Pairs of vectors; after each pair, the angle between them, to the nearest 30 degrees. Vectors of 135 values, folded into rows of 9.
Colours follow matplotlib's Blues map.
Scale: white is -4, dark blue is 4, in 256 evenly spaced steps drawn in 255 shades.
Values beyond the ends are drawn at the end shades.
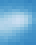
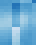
60 degrees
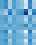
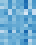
150 degrees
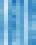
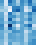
60 degrees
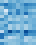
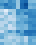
60 degrees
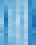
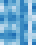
120 degrees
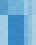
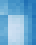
150 degrees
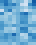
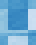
90 degrees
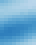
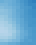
120 degrees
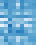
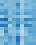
150 degrees
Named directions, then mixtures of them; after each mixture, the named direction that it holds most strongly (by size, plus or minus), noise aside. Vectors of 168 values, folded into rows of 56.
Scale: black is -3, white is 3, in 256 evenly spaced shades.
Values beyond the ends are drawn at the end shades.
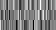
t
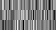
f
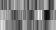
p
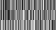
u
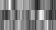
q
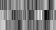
p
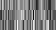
f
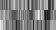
p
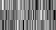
f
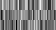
t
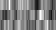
q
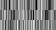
f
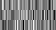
f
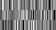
f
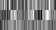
p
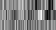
p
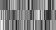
p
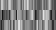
q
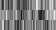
q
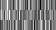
t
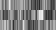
q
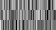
f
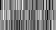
u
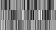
p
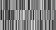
u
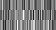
u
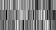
f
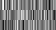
f
